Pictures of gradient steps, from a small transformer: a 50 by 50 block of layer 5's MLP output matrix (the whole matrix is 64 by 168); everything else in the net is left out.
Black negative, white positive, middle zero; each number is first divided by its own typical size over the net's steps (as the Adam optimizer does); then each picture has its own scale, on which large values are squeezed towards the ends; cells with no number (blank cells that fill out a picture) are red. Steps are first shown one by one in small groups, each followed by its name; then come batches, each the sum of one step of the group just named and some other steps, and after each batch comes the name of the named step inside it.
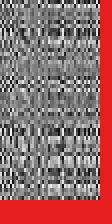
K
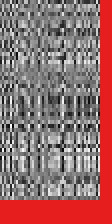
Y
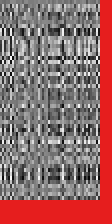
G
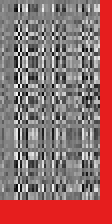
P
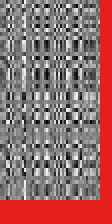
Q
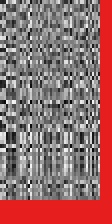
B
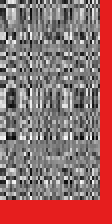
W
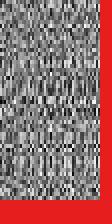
B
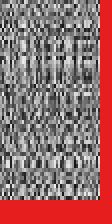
Y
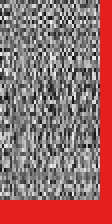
Y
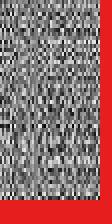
G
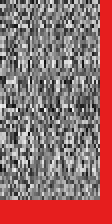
Y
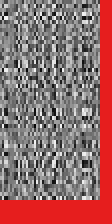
P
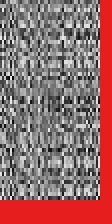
B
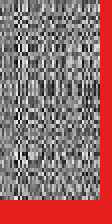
P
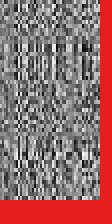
P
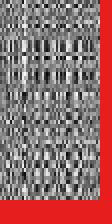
Q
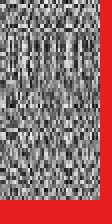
W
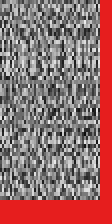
G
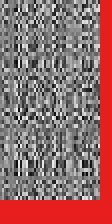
P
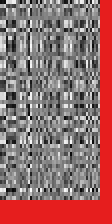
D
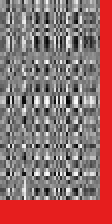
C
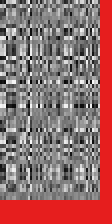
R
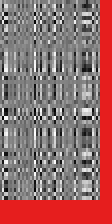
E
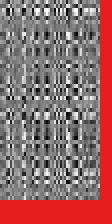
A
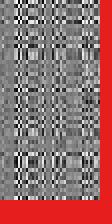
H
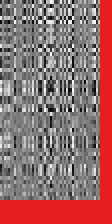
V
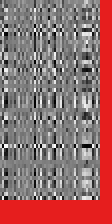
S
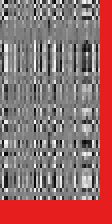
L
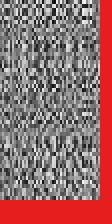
H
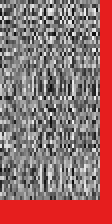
V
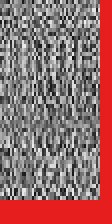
V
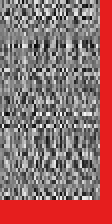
H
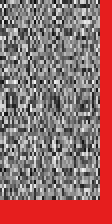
R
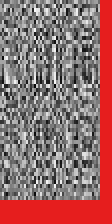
A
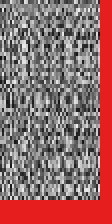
R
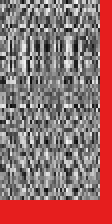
R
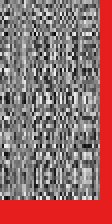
S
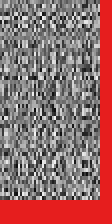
E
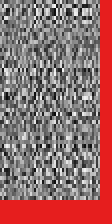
A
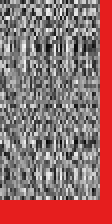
D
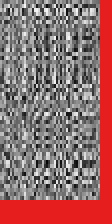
A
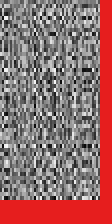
S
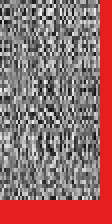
V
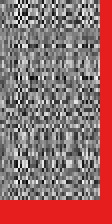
H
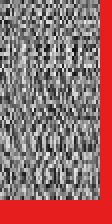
V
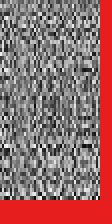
S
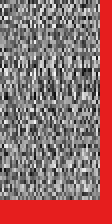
V
